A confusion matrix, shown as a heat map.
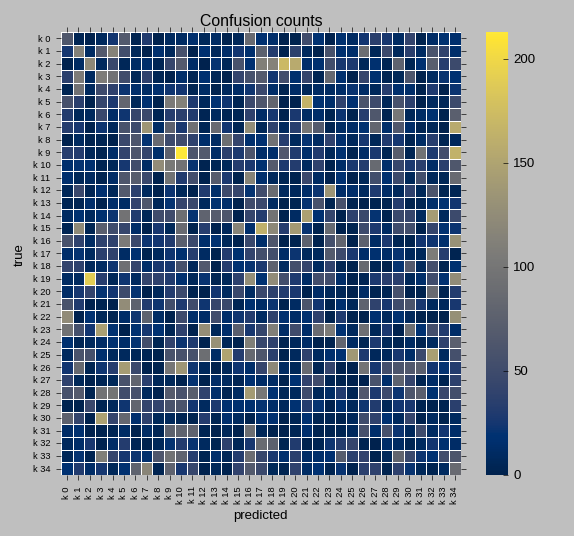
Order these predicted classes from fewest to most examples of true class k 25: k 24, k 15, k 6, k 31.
k 6, k 24, k 15, k 31
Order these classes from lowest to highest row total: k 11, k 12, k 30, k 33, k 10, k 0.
k 0, k 30, k 12, k 11, k 10, k 33
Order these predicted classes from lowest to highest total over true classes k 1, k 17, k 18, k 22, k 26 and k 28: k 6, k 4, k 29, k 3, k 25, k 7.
k 25, k 7, k 29, k 6, k 3, k 4
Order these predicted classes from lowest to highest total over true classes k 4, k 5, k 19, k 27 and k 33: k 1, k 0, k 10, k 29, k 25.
k 25, k 0, k 1, k 10, k 29
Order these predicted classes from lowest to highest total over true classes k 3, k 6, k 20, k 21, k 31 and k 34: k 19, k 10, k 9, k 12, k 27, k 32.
k 12, k 19, k 32, k 27, k 10, k 9
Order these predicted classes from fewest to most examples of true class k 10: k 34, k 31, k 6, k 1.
k 1, k 31, k 6, k 34
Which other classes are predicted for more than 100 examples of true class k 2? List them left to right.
k 17, k 18, k 19, k 20
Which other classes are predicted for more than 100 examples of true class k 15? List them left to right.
k 1, k 17, k 18, k 20
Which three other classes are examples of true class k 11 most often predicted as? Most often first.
k 16, k 9, k 34
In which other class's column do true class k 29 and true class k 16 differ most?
k 34
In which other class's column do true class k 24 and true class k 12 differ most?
k 23
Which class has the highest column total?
k 10
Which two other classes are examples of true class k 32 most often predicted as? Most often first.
k 17, k 18
